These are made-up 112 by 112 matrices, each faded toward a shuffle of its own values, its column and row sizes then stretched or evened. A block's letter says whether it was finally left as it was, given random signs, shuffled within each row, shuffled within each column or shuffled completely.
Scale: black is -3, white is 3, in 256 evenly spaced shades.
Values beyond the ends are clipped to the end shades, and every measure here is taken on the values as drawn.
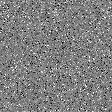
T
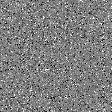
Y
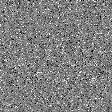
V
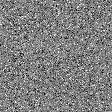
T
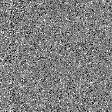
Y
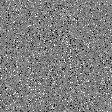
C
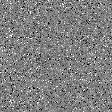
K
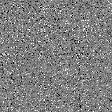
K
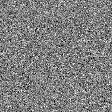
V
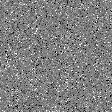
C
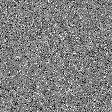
T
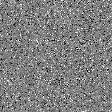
Y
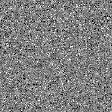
K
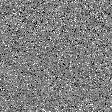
V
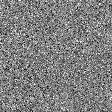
T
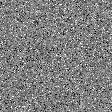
T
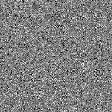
K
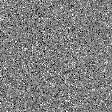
C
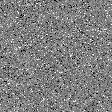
T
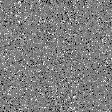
Y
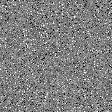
C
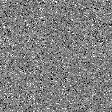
Y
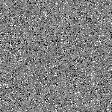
Y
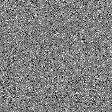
Y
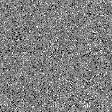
K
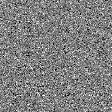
K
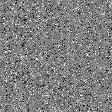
C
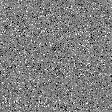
V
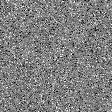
T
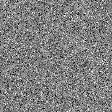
C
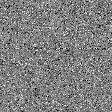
V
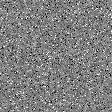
T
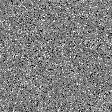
T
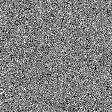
C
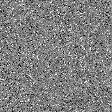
C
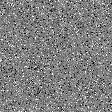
T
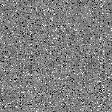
K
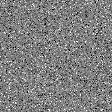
C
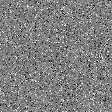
C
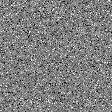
V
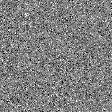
C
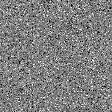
C
